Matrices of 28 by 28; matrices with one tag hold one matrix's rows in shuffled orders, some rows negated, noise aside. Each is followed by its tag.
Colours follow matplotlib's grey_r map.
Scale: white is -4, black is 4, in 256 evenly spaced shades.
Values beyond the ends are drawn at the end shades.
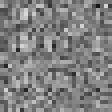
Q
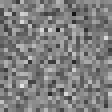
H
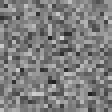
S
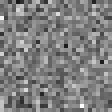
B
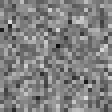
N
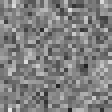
N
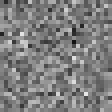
H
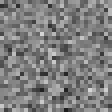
S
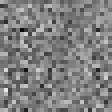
Q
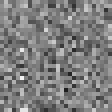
H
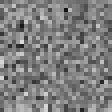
B
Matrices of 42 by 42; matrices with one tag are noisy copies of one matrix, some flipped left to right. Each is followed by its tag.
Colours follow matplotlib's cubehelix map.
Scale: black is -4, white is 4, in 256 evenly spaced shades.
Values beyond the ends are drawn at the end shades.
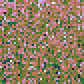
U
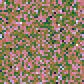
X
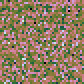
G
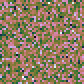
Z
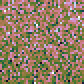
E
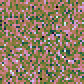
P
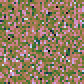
P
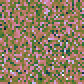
P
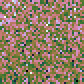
E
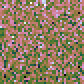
U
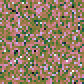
P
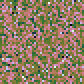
Z
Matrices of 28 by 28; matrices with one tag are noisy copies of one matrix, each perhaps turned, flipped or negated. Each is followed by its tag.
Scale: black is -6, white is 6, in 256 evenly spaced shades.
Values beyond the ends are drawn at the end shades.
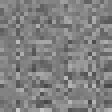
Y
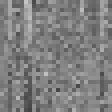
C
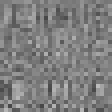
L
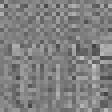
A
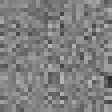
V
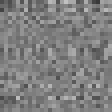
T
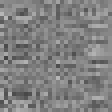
L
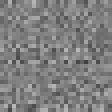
V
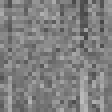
C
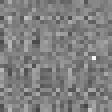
Y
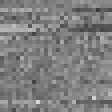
C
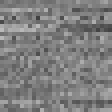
C
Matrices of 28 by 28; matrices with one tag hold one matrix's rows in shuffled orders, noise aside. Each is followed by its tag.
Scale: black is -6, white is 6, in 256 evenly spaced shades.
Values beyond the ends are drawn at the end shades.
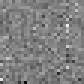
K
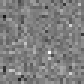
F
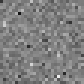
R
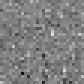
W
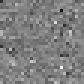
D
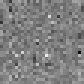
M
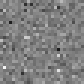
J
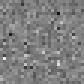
J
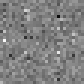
J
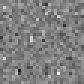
R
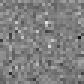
M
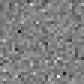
R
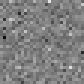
F
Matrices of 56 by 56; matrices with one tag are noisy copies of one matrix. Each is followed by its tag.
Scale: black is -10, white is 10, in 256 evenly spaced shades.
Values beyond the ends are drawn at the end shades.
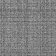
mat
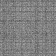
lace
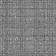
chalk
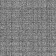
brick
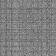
brick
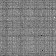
chalk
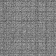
lace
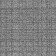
brick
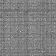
mat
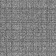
brick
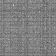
mat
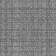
brick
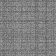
lace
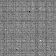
lace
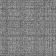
chalk
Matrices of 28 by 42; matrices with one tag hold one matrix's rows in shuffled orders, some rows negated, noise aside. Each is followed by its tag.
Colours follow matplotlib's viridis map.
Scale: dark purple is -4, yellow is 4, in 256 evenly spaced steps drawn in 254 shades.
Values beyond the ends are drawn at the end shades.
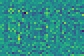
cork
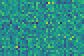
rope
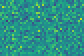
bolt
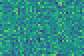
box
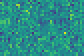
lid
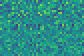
box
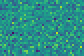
bolt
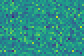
bolt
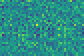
rope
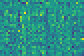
cork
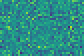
lid
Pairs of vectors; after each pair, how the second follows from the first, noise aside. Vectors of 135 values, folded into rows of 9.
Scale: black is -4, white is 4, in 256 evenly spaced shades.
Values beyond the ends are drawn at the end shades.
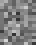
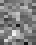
sign-scrambled.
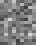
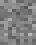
shrunk.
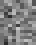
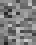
copied.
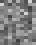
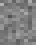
shrunk.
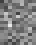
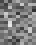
copied.
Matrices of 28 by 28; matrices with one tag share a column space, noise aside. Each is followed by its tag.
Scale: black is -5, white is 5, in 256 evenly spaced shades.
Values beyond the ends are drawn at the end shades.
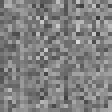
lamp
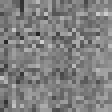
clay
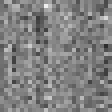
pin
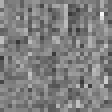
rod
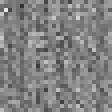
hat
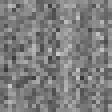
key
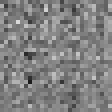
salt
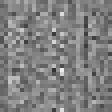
clay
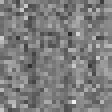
hat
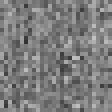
rod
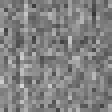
rod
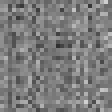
hat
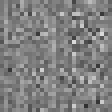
clay
